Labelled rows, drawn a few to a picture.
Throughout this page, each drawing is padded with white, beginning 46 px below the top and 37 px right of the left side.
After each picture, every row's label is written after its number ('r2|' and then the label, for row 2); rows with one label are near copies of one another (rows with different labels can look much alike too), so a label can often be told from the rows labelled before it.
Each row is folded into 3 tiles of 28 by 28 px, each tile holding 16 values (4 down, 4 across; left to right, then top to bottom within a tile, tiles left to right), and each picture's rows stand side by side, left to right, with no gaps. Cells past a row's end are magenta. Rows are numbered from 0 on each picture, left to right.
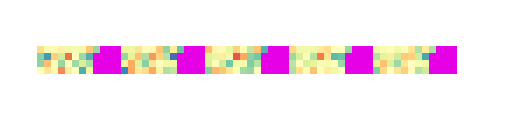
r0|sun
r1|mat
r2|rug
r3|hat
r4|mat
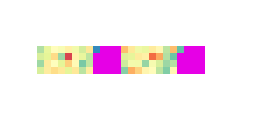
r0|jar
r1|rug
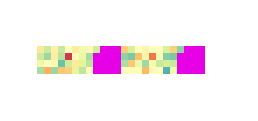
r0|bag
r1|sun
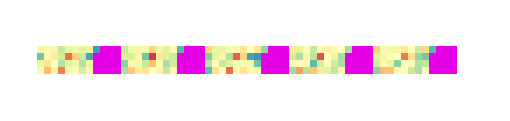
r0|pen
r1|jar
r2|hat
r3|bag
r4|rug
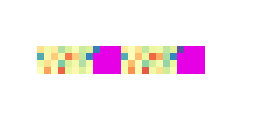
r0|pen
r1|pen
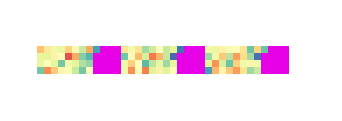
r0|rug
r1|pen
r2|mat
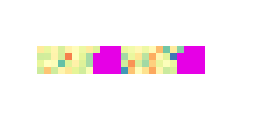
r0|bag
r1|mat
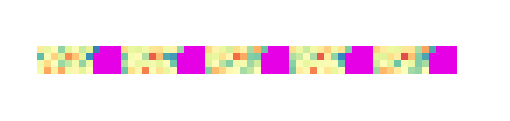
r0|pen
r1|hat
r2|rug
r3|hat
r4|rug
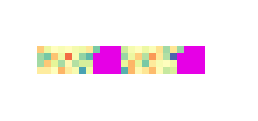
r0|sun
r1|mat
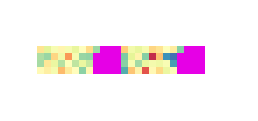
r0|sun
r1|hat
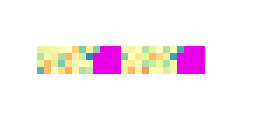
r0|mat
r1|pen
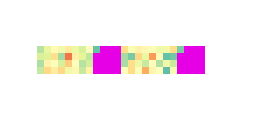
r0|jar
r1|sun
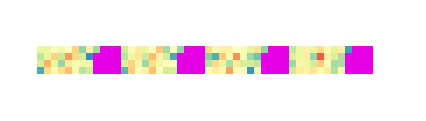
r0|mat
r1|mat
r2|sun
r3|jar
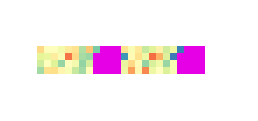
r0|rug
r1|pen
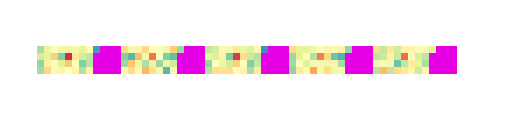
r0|jar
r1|sun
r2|jar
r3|hat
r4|bag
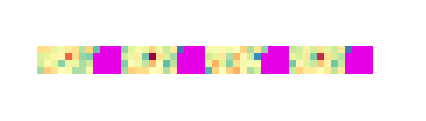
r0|rug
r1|jar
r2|mat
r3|jar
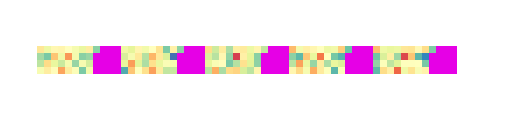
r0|sun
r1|mat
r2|bag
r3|sun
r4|hat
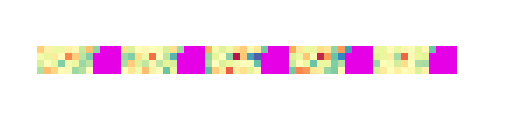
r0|rug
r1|sun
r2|hat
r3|rug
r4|jar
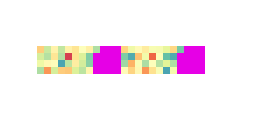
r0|bag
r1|sun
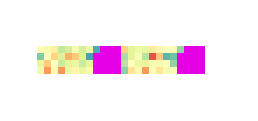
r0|pen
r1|hat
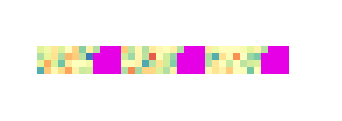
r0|mat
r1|bag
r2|sun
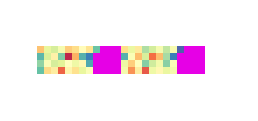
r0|hat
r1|pen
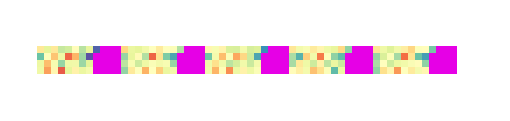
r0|pen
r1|hat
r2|pen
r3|sun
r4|hat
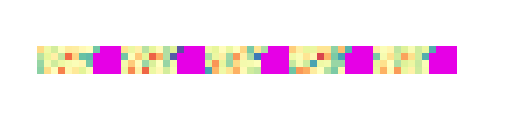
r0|hat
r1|pen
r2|mat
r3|rug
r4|pen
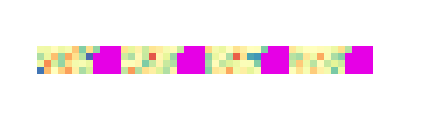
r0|mat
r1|bag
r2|hat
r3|sun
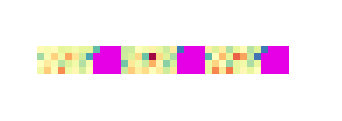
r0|pen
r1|jar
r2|pen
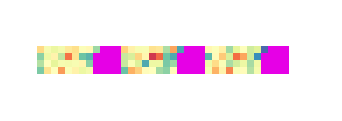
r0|hat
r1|rug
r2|pen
